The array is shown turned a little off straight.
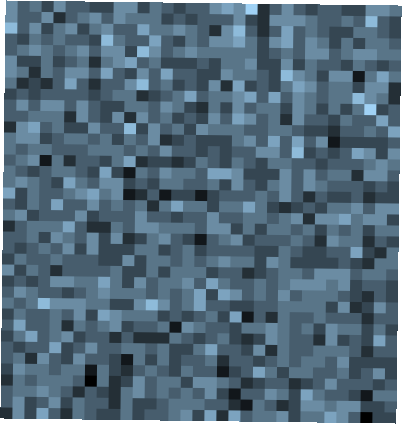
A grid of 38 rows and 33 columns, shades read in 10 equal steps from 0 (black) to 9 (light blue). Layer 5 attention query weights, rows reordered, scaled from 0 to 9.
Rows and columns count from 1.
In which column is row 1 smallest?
22
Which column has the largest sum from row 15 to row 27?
24
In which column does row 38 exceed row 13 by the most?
28
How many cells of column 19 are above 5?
8
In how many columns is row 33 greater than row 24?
11
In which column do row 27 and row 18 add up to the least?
31
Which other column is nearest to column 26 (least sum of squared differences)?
16
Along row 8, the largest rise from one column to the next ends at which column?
20
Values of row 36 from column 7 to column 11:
2 4 3 2 5
